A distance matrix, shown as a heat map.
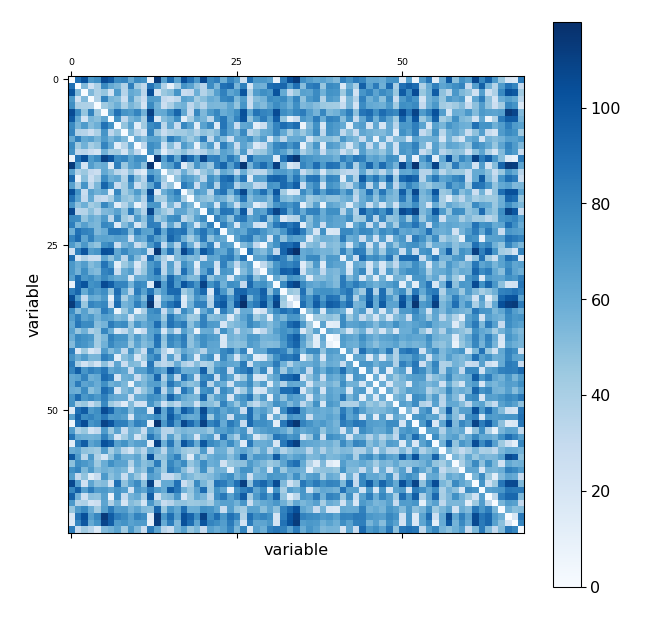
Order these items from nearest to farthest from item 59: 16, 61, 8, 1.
8, 61, 16, 1
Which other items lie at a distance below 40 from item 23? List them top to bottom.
37, 39, 40, 58, 65
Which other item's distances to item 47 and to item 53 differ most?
45
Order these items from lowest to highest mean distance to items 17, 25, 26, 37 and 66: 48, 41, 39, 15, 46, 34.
39, 46, 48, 41, 15, 34
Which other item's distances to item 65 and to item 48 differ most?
44
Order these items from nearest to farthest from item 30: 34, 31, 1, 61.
31, 34, 61, 1
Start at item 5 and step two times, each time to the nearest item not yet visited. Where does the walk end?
18
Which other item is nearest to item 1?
15
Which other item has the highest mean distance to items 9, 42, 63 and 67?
5
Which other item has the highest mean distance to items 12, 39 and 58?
34
